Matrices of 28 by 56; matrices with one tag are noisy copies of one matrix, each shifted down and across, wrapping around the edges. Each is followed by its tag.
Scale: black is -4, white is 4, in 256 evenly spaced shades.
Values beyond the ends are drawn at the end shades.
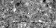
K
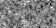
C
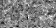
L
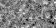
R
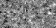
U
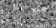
L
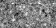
K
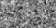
L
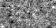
U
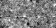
K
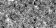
C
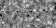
R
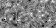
R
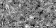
U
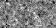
C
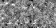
R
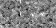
L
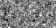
R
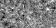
U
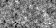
C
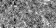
C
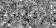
R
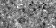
C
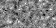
R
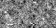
C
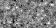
R
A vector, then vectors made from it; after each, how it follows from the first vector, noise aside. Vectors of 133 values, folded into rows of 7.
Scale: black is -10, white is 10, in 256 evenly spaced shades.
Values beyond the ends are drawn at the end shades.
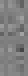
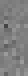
reversed, partly zeroed.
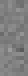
shrunk.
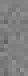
wrapped around, shrunk.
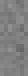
shrunk.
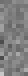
wrapped around, negated.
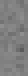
shrunk.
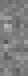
reversed, negated.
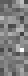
negated, scaled up.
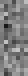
reversed, scaled up.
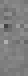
reversed, partly zeroed.
